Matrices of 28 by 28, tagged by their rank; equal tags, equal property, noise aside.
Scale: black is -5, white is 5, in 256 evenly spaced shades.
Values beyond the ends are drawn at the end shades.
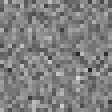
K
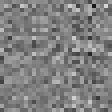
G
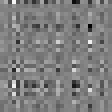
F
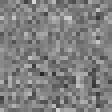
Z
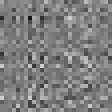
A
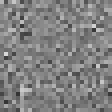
K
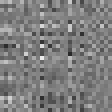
G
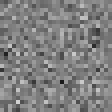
Z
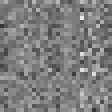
Z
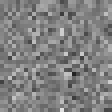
Z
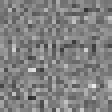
Z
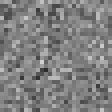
K
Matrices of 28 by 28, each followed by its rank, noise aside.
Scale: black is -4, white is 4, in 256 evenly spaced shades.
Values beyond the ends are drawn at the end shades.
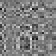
two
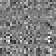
three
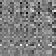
three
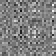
two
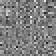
five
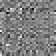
three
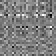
three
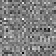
five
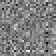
five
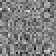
five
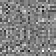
four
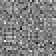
five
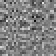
four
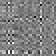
two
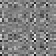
two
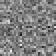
four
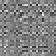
three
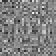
five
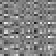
two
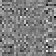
four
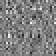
four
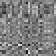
three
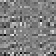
three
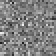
five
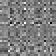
three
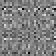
three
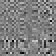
three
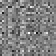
three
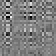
one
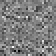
three
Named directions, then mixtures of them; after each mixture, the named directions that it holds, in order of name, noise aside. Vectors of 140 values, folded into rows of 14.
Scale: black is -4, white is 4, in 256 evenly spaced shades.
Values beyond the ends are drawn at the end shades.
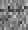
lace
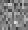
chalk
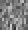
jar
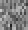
jar, lace.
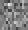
chalk.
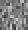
jar.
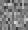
chalk.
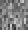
chalk, jar.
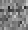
lace.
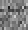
lace.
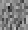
jar, lace.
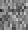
jar, lace.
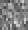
chalk, jar.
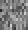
jar, lace.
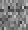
lace.
